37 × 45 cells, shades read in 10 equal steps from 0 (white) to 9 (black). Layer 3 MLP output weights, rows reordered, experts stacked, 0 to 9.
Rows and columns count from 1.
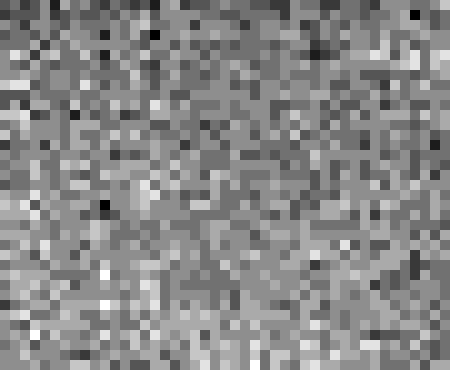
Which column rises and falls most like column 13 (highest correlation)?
4
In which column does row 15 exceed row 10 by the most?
44
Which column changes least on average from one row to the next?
27
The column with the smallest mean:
14
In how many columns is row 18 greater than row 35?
26
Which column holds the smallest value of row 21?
3
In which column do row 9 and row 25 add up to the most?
39
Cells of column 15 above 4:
15
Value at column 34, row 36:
1
